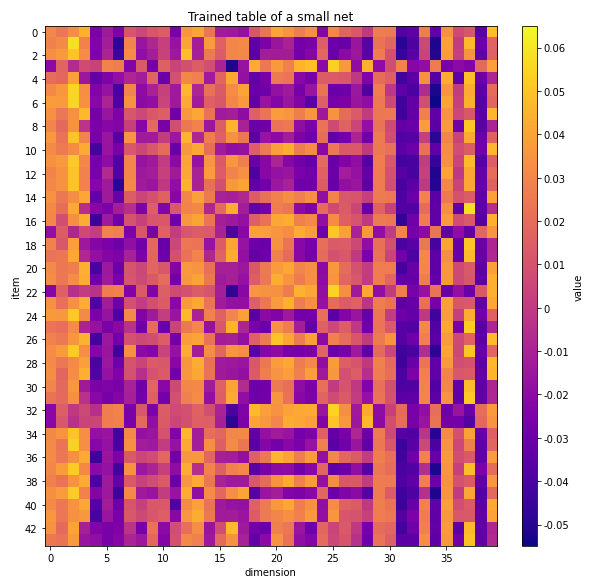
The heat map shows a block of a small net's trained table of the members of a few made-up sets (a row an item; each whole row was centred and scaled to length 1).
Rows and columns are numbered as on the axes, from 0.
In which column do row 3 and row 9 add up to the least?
32
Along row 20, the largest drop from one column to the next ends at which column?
4
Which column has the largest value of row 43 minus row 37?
20
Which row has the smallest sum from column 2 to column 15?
18
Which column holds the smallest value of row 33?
16
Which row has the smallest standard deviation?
14
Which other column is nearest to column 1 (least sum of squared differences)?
12
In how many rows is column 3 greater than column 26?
29
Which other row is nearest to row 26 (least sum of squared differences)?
36
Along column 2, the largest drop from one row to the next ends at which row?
3
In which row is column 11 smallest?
40
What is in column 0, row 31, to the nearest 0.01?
0.02
